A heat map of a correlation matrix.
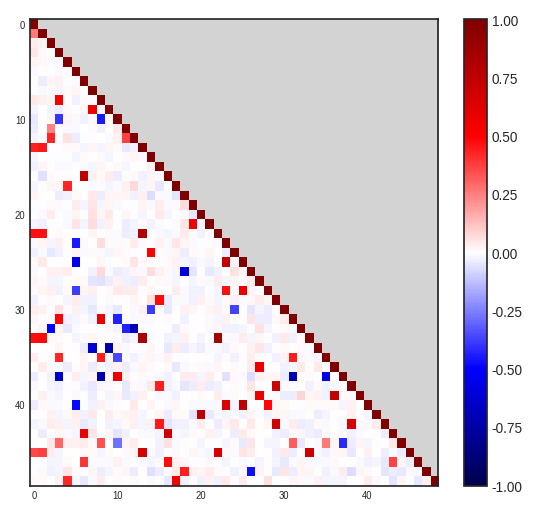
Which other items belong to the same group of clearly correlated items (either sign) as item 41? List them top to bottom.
20
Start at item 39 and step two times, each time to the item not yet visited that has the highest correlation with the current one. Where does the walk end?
27
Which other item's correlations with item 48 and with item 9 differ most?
34
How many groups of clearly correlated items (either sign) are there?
13
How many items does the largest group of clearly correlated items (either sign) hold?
7
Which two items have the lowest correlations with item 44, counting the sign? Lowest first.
37, 10
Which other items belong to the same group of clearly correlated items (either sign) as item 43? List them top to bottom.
6, 16, 46
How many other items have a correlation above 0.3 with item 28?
3
